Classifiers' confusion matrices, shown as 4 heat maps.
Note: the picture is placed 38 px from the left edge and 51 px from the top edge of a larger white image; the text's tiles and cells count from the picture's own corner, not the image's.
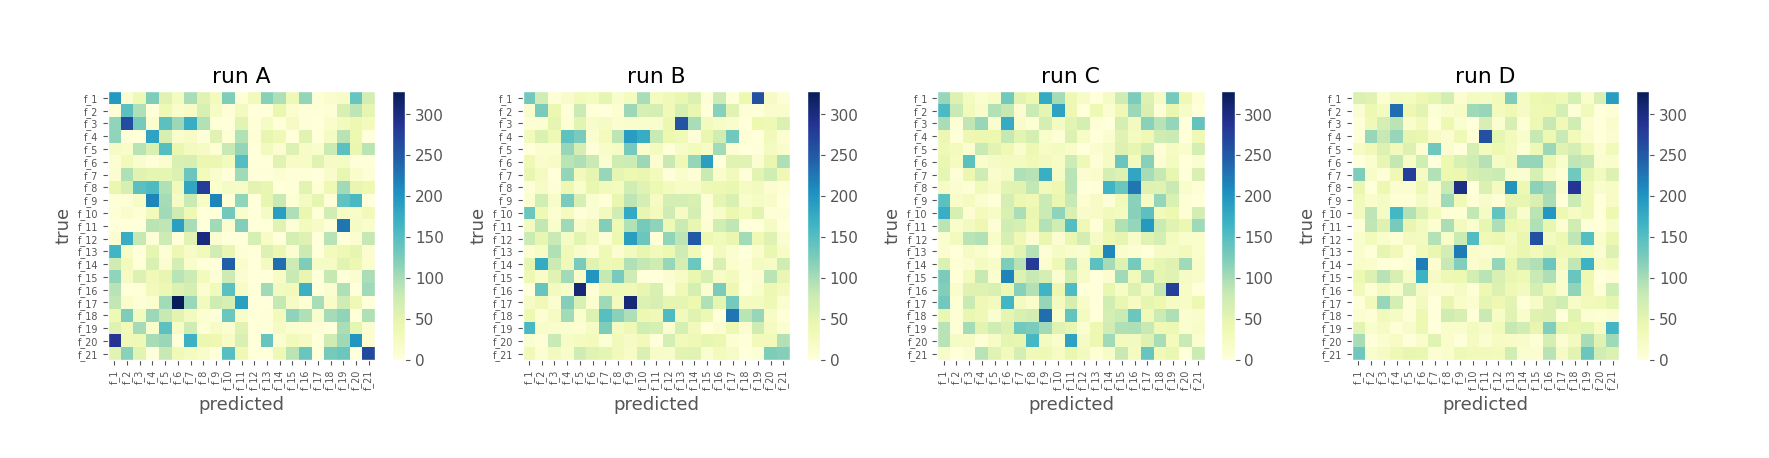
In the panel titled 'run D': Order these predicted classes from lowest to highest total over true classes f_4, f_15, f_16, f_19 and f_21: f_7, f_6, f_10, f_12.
f_7, f_10, f_12, f_6
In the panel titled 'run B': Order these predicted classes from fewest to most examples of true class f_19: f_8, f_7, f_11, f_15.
f_15, f_8, f_11, f_7
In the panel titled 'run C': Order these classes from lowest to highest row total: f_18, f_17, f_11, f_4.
f_4, f_17, f_18, f_11
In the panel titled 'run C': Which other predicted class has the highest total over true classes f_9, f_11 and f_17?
f_1
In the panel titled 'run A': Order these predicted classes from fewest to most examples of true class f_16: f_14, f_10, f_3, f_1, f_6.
f_3, f_14, f_6, f_1, f_10
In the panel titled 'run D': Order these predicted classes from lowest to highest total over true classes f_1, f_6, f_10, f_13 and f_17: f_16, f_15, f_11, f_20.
f_20, f_11, f_15, f_16
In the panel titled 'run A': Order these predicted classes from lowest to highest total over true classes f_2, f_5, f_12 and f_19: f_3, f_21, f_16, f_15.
f_16, f_15, f_21, f_3
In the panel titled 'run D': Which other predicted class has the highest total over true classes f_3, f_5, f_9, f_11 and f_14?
f_16
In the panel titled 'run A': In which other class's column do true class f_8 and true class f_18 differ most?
f_7
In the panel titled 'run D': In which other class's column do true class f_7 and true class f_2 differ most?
f_5
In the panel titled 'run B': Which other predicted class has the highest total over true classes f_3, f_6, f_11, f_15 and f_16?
f_5
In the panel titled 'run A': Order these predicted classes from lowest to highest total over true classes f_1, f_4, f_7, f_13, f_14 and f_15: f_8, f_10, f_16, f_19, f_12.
f_12, f_8, f_19, f_16, f_10
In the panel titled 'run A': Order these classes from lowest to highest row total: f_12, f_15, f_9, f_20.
f_15, f_12, f_9, f_20
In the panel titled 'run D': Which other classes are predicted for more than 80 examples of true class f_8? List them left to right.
f_9, f_13, f_15, f_16, f_18
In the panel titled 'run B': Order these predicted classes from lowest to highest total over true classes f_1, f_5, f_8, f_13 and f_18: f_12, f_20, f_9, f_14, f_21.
f_21, f_20, f_14, f_12, f_9
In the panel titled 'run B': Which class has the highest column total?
f_9
